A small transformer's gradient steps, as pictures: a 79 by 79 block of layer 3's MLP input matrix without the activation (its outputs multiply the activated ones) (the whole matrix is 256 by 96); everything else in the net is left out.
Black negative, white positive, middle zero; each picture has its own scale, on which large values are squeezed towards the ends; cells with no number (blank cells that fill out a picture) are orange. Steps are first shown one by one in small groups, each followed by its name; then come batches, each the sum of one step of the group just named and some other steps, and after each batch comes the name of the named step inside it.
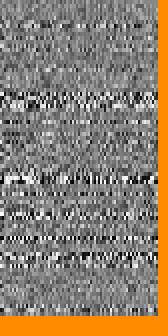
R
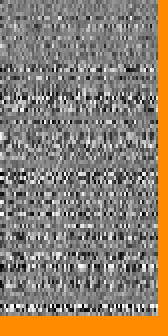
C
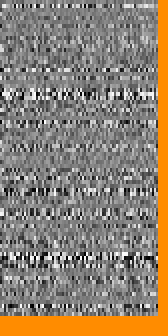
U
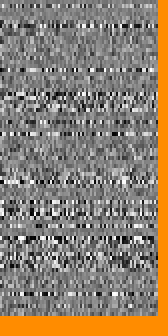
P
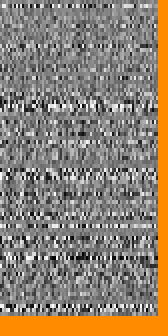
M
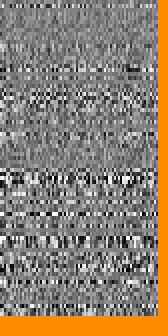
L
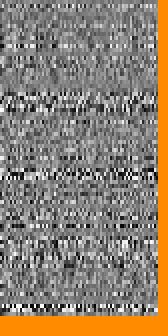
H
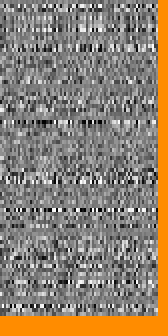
H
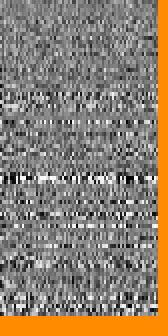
C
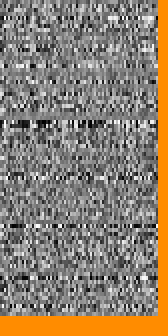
H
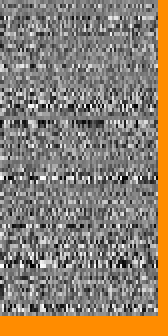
H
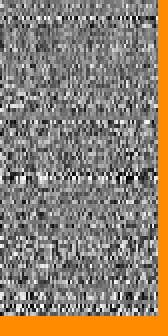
H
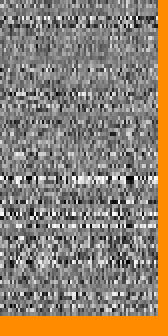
P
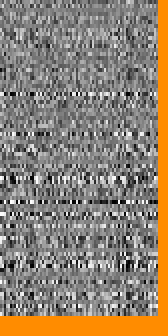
L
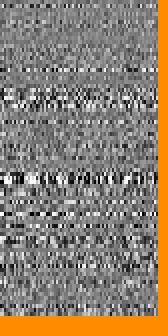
L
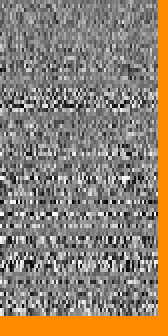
L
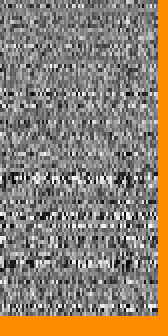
L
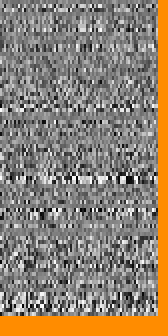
H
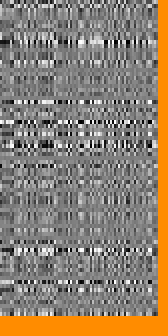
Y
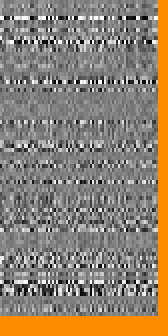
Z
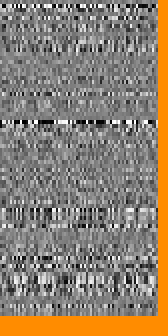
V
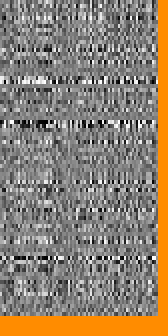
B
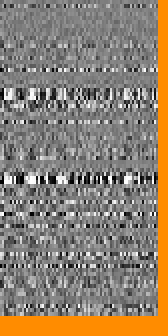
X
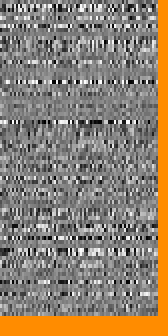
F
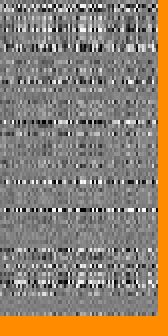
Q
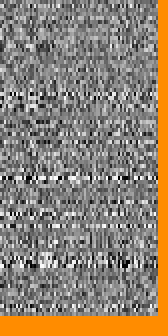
Z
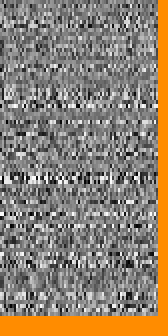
X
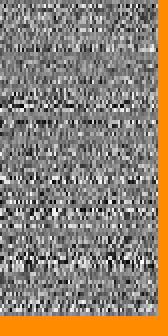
Q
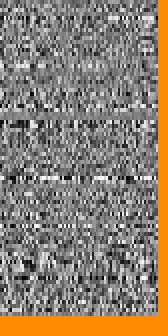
Y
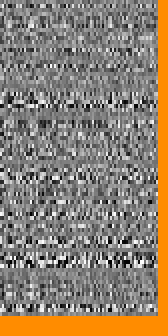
B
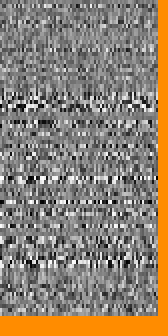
V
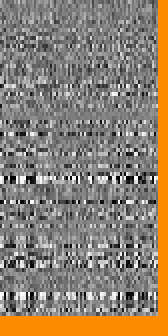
B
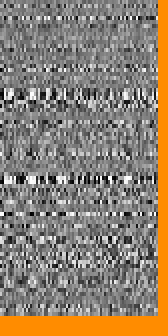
X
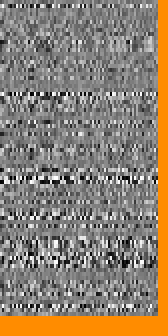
Y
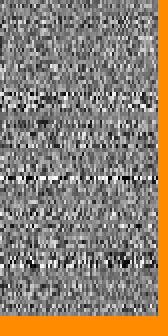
B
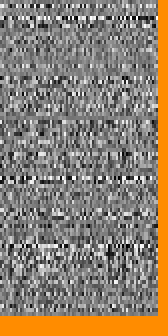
Z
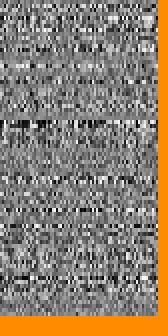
Q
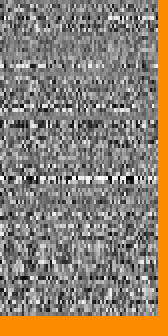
F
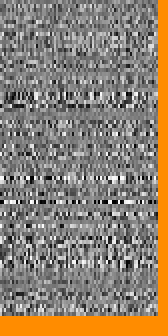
F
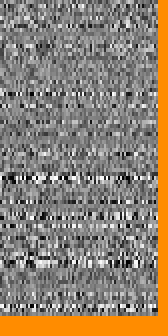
F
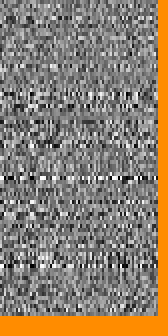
Z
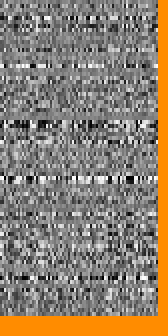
B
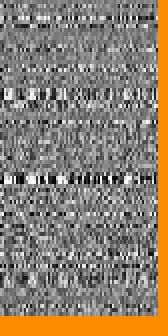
X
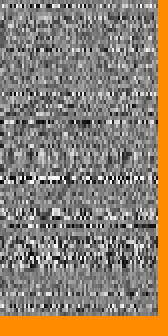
B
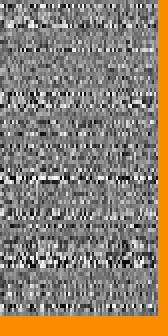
F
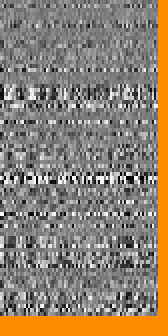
X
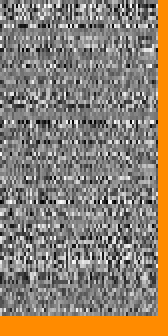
F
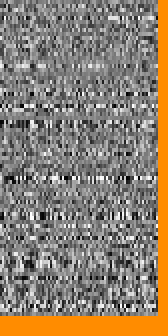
Z
